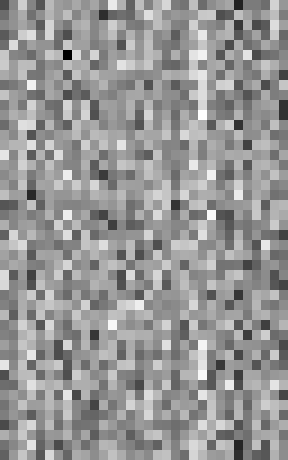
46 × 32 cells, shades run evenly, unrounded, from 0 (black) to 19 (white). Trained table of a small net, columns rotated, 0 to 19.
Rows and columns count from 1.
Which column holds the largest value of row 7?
14
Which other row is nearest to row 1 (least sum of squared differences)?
46
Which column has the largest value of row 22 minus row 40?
32
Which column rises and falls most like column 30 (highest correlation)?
27
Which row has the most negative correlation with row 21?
29
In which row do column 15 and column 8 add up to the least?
6
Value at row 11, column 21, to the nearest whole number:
10
